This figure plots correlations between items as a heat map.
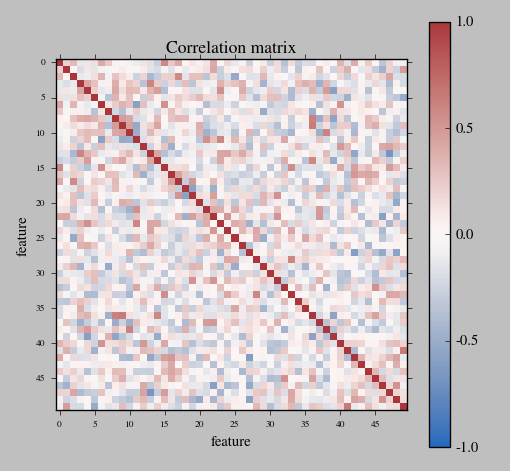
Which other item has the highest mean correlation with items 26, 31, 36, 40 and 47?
12
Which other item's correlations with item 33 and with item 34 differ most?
15
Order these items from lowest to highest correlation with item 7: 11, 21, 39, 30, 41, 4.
30, 4, 21, 41, 11, 39
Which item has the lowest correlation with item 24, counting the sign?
46
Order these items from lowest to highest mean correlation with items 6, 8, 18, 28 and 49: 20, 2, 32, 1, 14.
20, 32, 2, 1, 14
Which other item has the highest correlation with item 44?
16
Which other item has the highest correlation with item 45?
32
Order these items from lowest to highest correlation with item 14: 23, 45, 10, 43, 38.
43, 10, 38, 45, 23
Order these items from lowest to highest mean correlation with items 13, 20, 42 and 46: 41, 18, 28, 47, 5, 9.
28, 47, 41, 18, 9, 5
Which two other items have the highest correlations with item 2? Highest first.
17, 47
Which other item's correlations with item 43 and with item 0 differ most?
22
